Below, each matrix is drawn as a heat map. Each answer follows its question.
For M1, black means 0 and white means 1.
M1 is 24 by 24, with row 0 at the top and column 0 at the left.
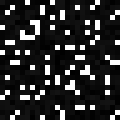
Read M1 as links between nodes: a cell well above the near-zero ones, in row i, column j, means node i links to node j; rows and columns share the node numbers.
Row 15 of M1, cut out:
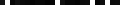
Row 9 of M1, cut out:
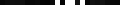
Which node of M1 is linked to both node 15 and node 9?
node 11
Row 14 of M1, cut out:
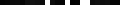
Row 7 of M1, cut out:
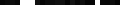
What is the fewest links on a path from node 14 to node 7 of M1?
3
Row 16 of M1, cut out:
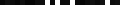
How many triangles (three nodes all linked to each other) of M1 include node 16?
3
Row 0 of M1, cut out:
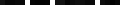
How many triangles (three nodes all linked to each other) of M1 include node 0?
2
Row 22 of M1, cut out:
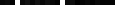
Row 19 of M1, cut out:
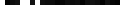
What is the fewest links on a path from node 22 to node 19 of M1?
4
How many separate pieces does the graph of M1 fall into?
2
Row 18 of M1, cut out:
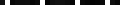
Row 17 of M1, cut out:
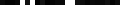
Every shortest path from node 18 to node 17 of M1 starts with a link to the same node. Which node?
node 21
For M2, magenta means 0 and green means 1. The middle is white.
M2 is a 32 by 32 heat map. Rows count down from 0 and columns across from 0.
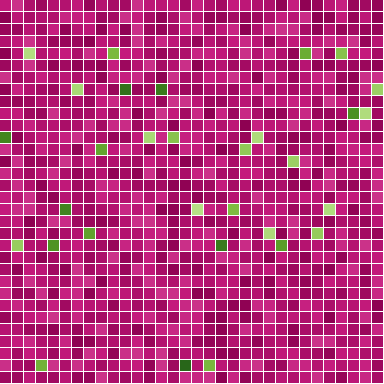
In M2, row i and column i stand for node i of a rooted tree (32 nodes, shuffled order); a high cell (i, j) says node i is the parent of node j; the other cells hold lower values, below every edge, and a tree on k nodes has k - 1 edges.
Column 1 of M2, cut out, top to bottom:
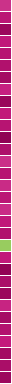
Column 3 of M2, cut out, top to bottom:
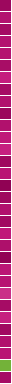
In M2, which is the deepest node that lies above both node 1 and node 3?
20
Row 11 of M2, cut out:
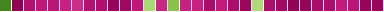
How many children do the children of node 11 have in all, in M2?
2
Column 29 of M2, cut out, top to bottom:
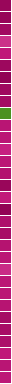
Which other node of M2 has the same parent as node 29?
30
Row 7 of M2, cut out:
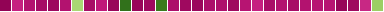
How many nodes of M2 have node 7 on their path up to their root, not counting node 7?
5
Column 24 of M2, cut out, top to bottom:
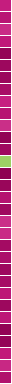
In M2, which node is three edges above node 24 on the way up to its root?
19
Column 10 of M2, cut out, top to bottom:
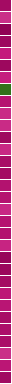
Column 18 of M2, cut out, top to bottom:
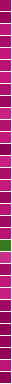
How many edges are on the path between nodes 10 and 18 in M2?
8
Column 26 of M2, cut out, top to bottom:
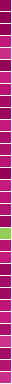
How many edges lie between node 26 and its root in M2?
8
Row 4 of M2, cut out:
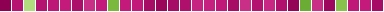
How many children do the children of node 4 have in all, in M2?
2
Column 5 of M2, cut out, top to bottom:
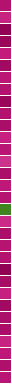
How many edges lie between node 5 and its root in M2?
7
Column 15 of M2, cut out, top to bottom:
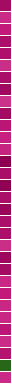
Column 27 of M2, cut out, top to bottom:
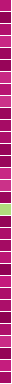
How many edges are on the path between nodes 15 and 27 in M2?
3
